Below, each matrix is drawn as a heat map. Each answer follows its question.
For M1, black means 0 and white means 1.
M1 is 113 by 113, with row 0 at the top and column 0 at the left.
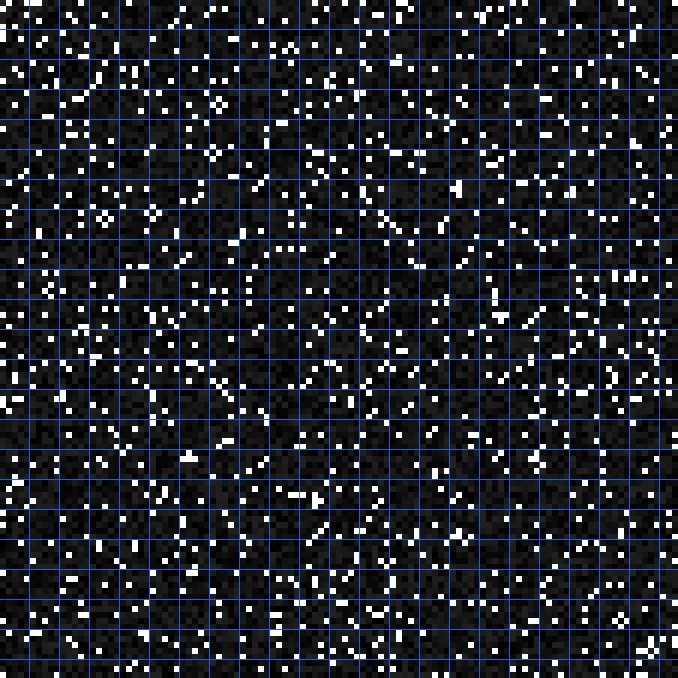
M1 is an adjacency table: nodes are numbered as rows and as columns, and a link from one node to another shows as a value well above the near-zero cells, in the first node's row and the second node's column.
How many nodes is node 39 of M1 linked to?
6
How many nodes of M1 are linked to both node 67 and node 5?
1
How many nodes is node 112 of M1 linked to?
10
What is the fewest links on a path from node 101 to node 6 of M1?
4
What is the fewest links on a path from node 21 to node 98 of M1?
4
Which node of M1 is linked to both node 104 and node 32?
node 50
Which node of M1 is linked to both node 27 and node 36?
node 18
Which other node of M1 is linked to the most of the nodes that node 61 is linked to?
node 83
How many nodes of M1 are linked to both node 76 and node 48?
1
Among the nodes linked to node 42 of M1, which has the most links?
node 55
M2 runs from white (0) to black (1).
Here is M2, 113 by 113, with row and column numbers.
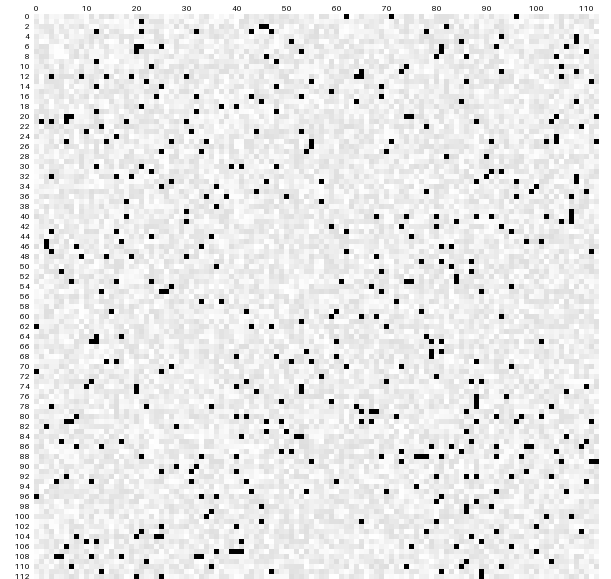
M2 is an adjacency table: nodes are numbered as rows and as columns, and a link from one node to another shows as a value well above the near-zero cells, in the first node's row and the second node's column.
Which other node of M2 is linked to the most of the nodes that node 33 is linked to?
node 81
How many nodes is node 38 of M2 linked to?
1
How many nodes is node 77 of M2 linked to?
3
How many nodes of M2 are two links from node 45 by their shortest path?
9
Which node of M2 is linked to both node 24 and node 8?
node 104
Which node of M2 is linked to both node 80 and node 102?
node 40
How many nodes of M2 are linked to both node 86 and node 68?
1
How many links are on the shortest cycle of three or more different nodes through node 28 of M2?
8
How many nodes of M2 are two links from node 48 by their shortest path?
10
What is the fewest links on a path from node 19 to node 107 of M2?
4
